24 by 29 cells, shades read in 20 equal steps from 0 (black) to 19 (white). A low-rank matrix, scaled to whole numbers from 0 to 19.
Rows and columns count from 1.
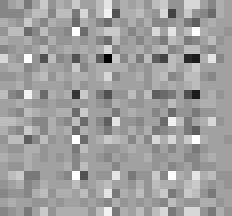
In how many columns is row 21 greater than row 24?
12
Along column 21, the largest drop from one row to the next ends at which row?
7
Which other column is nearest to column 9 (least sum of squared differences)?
5
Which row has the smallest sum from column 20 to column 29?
11
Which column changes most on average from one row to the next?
25
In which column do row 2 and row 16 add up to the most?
14
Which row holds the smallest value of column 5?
20
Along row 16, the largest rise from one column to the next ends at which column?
10
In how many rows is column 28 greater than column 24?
10
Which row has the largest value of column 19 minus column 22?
2
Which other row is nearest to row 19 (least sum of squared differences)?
17
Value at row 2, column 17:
13
